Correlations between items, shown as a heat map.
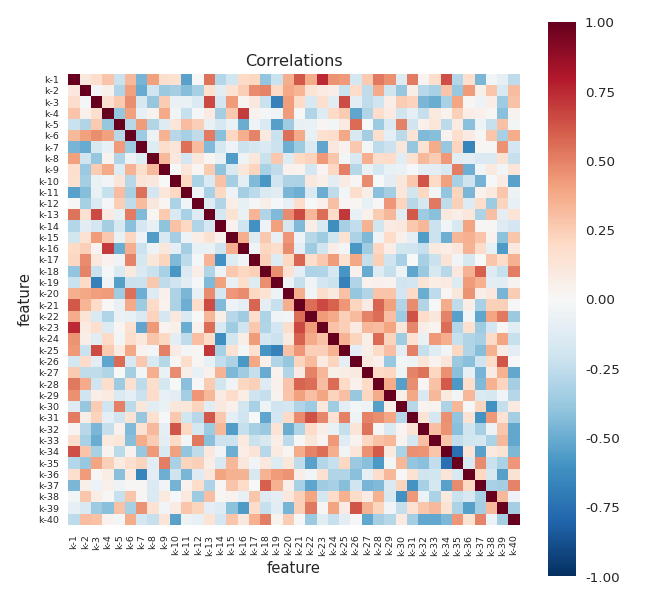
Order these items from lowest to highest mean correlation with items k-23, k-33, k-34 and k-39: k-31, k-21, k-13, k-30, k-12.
k-30, k-13, k-12, k-31, k-21
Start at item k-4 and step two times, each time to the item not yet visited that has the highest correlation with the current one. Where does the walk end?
k-20
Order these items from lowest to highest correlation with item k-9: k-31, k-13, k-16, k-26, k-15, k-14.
k-14, k-26, k-15, k-31, k-16, k-13
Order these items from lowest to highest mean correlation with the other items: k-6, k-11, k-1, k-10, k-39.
k-11, k-10, k-39, k-6, k-1
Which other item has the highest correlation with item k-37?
k-18
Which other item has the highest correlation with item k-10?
k-32
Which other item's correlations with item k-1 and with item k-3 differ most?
k-34
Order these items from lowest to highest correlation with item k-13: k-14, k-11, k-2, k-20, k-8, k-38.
k-11, k-14, k-8, k-2, k-38, k-20
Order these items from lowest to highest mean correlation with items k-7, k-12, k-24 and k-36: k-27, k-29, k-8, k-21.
k-27, k-8, k-21, k-29
